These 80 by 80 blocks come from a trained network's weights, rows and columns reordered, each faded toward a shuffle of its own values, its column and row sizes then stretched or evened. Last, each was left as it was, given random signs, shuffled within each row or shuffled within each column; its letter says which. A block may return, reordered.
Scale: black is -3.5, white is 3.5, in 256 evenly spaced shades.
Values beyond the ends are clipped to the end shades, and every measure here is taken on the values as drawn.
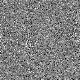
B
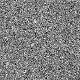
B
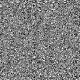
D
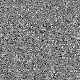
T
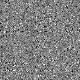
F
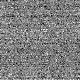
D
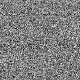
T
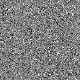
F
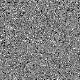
F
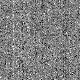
B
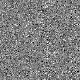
F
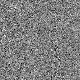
B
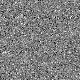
T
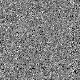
F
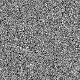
B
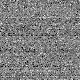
T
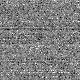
T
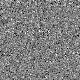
T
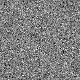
B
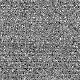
D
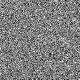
T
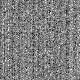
B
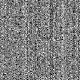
D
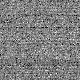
T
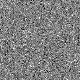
B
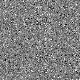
F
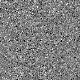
F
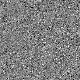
B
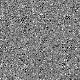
F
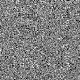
D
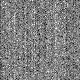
B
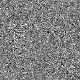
F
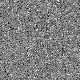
B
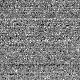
T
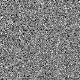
F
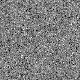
B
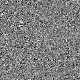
F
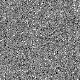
B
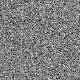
B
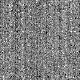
D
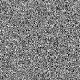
D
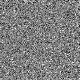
F
